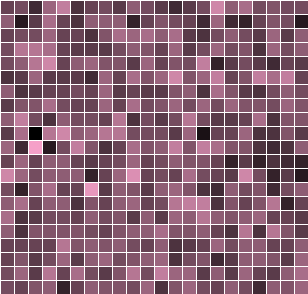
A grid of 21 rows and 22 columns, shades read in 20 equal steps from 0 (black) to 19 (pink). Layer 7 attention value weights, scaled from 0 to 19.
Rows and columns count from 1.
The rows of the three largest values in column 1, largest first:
13, 16, 11
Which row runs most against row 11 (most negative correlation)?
10
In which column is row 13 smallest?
22
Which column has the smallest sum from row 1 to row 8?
6
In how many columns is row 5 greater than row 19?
11
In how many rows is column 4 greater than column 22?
14
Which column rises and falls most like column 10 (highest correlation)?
18
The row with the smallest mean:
2
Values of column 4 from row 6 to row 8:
7 8 13
